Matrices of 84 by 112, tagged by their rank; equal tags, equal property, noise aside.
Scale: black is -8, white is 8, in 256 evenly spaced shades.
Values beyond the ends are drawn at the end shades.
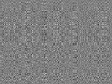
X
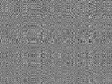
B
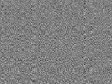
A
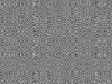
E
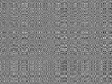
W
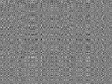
E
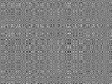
E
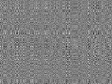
E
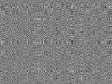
X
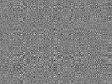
A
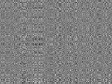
X
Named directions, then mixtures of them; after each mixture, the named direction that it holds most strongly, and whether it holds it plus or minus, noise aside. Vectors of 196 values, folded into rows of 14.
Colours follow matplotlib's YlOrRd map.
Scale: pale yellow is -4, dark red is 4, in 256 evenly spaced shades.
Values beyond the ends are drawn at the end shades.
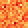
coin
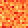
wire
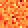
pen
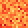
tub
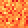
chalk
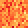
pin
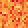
chalk, plus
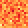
tub, minus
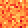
pen, minus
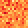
chalk, minus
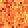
pin, plus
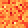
coin, minus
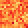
coin, minus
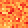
tub, minus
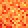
tub, plus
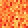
pin, plus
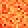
tub, plus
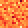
pen, plus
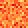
pen, minus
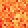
tub, plus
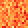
pin, minus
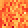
pin, plus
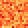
wire, minus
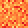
pin, minus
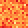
wire, plus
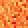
pen, plus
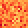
tub, plus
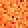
pen, plus
